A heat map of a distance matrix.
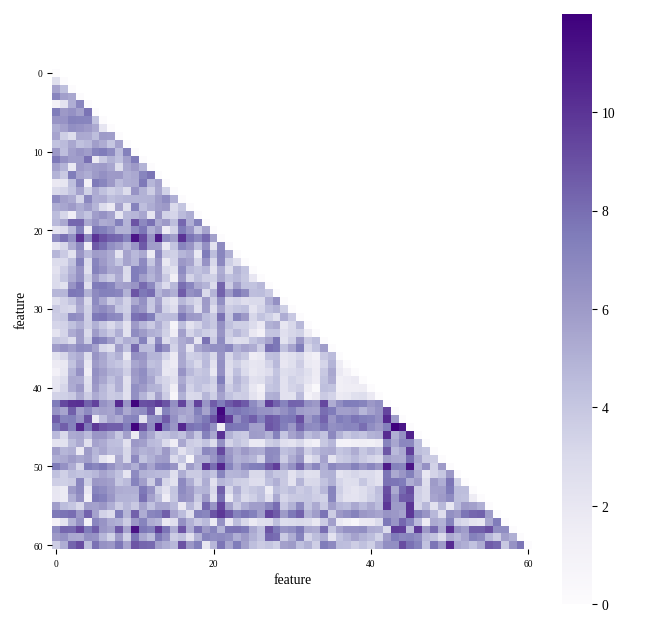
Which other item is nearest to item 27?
53
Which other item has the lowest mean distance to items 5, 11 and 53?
44
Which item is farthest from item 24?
42
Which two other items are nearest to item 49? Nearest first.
17, 7
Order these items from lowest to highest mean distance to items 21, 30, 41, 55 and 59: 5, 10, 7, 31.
7, 31, 5, 10
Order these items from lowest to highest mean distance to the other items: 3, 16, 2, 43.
2, 16, 3, 43
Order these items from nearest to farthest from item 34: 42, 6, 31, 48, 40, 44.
40, 48, 31, 6, 44, 42
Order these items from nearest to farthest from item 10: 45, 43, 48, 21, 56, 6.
48, 43, 6, 56, 21, 45
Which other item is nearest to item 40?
33
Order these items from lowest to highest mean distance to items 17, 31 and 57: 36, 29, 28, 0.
36, 0, 29, 28
